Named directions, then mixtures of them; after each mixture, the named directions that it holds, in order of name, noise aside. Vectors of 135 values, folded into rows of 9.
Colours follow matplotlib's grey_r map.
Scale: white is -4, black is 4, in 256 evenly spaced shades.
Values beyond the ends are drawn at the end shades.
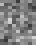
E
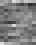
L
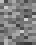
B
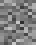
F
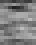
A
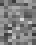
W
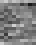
L.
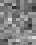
E.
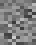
B, F, W.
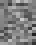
B, L, W.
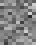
F.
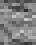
A, B.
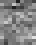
A, E, F.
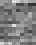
L.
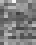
A, B, W.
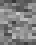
A, B, W.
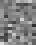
L, W.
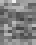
A, W.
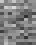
A, B.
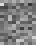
E, F, L.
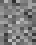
F, W.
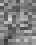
E, F.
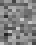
W.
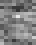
A, L.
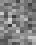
E.
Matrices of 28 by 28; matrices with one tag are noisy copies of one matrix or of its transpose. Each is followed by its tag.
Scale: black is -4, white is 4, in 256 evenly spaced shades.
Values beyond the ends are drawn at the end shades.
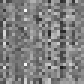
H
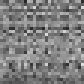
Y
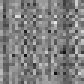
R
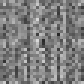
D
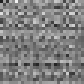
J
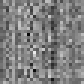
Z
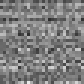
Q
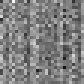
J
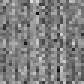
D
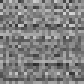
J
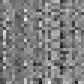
H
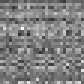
Q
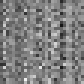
H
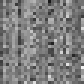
Q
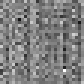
J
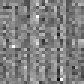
D
